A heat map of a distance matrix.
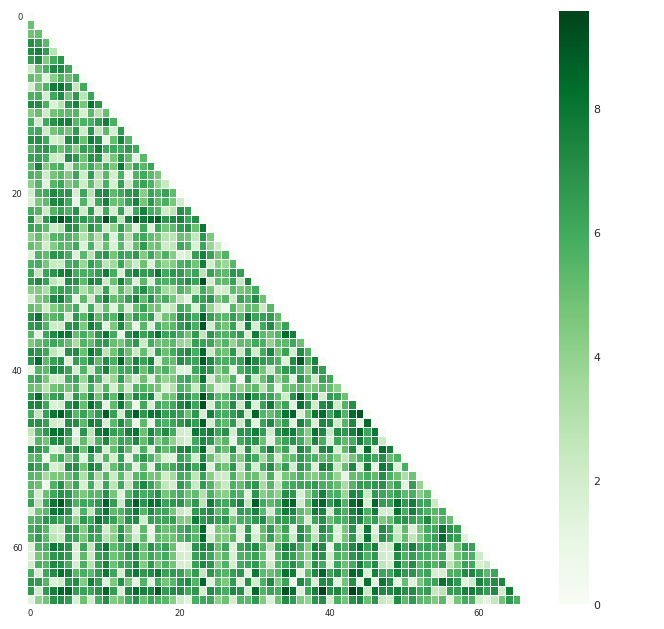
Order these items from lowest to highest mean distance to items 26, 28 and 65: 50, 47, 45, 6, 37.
50, 45, 37, 6, 47
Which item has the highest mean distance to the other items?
23
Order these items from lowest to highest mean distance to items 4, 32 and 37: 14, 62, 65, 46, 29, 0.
62, 0, 46, 14, 29, 65
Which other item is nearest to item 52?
42
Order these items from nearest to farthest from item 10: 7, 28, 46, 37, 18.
46, 28, 7, 18, 37
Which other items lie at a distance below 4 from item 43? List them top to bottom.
5, 17, 34, 39
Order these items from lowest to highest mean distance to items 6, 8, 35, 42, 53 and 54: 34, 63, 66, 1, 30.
66, 1, 63, 30, 34
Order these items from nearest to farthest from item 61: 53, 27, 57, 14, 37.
27, 37, 57, 53, 14
